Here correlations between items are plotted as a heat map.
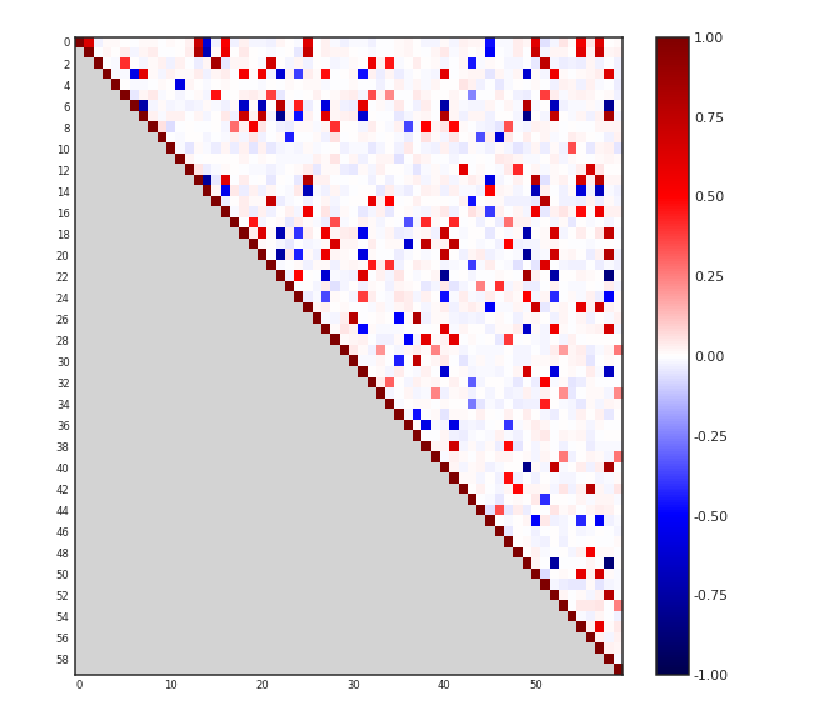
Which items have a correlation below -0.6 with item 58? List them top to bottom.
6, 22, 31, 49
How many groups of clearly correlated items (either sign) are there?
10
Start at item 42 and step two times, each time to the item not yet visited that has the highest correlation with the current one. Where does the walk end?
12
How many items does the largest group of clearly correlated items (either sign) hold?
13
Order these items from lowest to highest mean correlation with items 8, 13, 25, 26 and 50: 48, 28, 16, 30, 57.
48, 28, 30, 16, 57
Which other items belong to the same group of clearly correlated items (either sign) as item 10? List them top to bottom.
54
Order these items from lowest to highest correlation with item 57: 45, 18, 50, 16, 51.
45, 51, 18, 16, 50
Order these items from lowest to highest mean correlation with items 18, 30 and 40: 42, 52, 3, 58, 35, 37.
35, 42, 37, 3, 52, 58
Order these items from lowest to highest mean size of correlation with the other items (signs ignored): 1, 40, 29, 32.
29, 32, 1, 40
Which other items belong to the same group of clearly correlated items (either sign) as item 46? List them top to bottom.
9, 23, 44
